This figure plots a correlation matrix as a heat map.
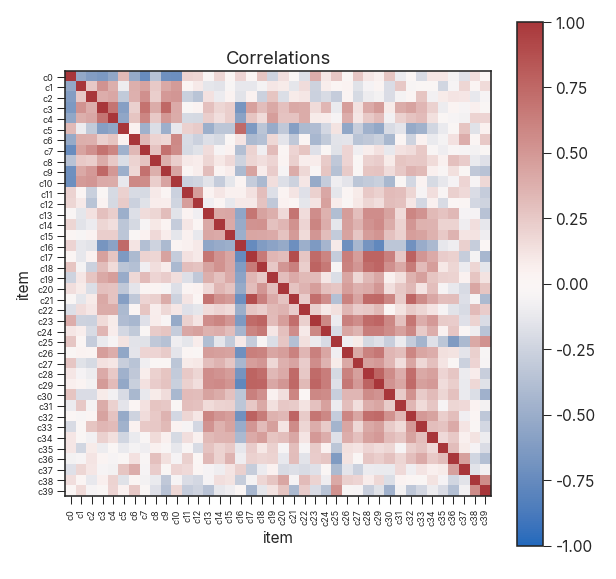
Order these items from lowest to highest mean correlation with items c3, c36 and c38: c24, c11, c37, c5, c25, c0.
c5, c0, c25, c11, c37, c24
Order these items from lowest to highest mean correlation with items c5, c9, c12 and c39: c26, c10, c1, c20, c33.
c33, c26, c20, c10, c1
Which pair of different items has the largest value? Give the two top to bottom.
c17, c21
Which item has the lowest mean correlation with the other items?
c16
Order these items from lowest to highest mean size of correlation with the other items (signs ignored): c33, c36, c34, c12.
c12, c36, c34, c33
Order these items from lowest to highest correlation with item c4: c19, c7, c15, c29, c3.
c15, c29, c19, c7, c3
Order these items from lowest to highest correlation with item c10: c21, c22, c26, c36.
c21, c26, c36, c22
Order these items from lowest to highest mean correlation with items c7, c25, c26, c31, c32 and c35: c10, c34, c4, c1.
c10, c1, c34, c4
